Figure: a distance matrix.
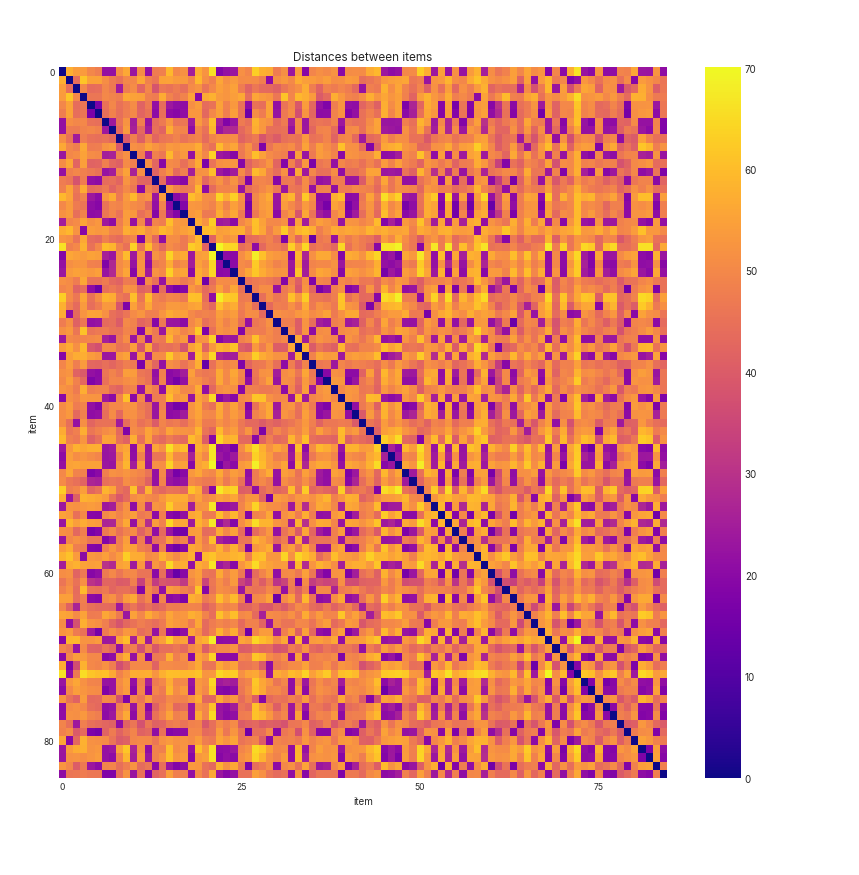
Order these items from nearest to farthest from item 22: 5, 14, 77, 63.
77, 14, 5, 63
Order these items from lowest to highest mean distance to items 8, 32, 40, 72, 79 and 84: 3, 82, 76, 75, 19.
76, 82, 75, 3, 19
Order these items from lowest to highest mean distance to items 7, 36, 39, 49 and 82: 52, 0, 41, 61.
0, 52, 41, 61
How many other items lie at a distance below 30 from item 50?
3
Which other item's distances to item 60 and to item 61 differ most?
33
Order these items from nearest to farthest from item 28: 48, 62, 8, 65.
65, 8, 62, 48
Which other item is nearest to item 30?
63
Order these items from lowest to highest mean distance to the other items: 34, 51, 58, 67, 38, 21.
67, 34, 38, 51, 21, 58
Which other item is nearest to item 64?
78
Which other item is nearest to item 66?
71
